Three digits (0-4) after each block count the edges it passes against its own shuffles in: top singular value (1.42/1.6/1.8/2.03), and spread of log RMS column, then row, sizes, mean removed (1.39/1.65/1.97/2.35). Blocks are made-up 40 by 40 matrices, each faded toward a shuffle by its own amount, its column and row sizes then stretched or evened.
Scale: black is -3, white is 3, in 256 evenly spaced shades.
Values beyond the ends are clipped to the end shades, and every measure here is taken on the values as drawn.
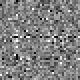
3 0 2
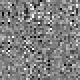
1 3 1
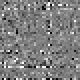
2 2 4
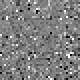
0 2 3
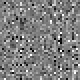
1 3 1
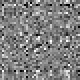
4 4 2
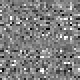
3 1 4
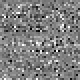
1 0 4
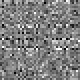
4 1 3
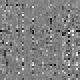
1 4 2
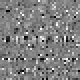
2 1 3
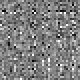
2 4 2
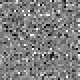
1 0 3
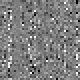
1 4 0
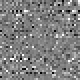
2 1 3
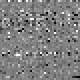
0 2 4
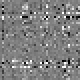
2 4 4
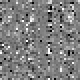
3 4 0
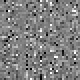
0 4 0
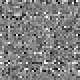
0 0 4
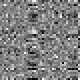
4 2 3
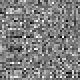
3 0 3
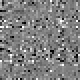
1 2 4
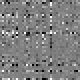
3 4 4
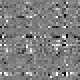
4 3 4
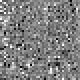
1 2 0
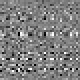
4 3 4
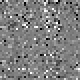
0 2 3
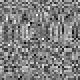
4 0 1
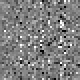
1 3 2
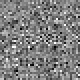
3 1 2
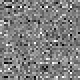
3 1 3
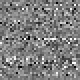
1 0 4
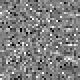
2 0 0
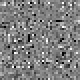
1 2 3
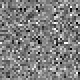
1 3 1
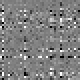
4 4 4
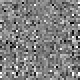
3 3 2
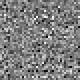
1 2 2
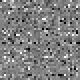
0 1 3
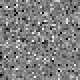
0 2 0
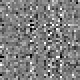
3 4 1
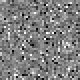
0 0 0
